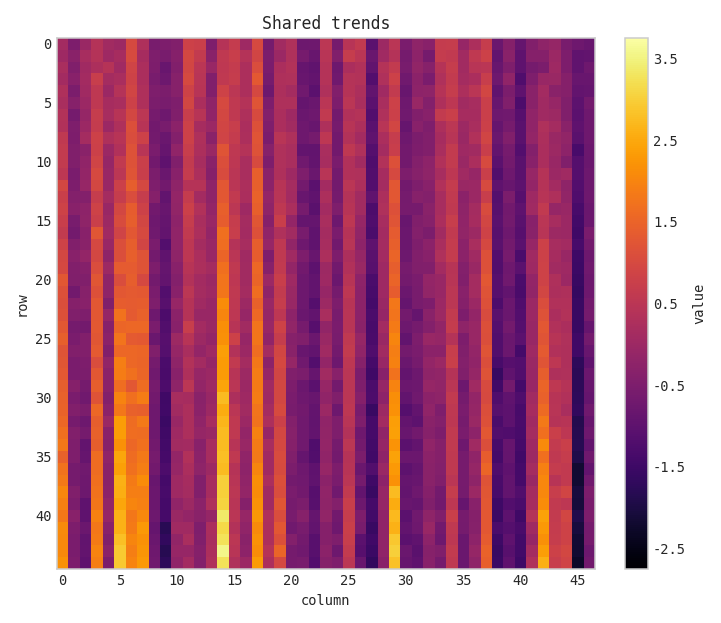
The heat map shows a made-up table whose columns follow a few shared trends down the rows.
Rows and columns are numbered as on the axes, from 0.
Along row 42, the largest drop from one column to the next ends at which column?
30
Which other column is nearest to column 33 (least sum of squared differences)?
12
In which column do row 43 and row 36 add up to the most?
14
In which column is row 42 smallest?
45
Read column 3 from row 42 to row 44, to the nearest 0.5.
2 2 2
